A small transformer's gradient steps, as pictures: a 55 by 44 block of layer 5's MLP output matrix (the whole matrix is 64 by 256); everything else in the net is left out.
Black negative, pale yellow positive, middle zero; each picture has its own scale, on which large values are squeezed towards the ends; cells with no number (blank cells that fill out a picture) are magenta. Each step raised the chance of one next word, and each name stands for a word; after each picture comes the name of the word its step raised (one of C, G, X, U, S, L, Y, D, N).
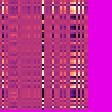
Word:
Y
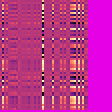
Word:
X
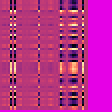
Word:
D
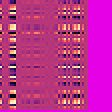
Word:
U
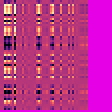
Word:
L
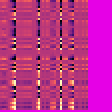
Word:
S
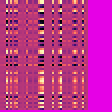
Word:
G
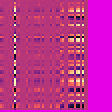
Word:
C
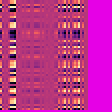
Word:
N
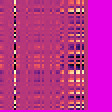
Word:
G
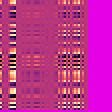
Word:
G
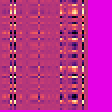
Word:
U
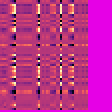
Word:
L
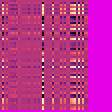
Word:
U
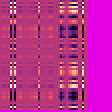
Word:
Y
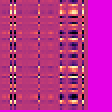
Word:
U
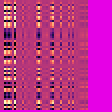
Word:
N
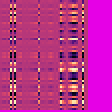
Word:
X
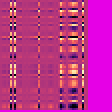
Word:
C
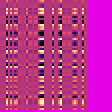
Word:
U
